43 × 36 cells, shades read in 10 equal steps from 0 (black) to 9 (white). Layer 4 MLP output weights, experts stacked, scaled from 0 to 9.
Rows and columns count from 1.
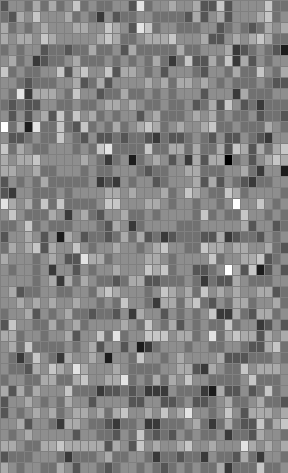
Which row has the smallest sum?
13
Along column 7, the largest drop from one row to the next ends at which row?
25
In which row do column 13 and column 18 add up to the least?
32
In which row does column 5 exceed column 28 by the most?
12
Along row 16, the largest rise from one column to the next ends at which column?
34
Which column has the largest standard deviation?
29
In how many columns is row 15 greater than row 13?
23
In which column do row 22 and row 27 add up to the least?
8
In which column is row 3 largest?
18
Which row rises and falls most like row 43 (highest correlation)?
40
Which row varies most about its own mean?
15
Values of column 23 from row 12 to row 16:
6 3 6 5 5
